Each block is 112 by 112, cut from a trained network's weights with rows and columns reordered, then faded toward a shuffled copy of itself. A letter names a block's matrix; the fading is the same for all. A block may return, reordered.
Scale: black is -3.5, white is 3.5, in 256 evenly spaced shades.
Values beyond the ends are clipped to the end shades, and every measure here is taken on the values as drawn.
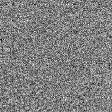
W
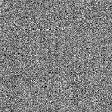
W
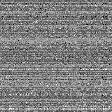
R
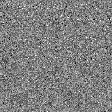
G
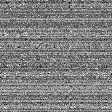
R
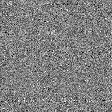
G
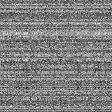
R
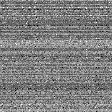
R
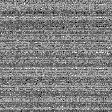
R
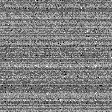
R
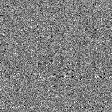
G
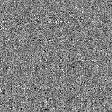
G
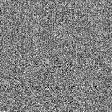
W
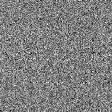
W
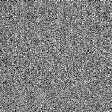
W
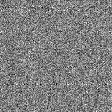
W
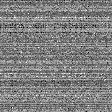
R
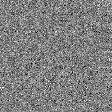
G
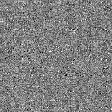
G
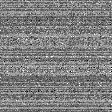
R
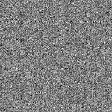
W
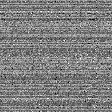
R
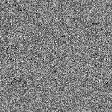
W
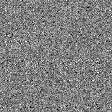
G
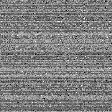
R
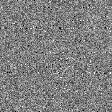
G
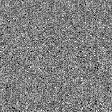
G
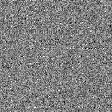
G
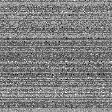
R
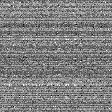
R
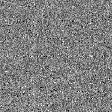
G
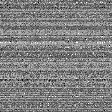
R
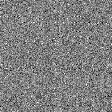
G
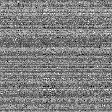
R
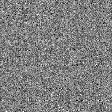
W
